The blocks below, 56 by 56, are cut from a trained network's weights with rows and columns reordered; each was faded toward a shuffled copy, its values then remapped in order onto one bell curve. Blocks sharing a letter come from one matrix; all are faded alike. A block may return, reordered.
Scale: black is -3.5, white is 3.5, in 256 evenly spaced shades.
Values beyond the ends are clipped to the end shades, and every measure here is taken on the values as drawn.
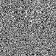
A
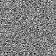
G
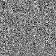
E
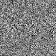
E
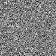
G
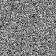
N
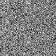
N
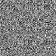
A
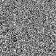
E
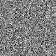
E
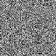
A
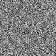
N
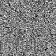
N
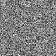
N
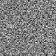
G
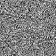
A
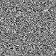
A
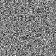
N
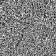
E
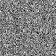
N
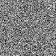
N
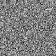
A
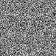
N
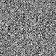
A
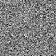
G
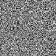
E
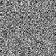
G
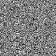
G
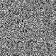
E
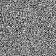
A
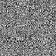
A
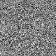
G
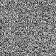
A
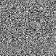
A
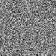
G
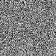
A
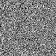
N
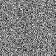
N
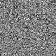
N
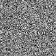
E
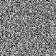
E
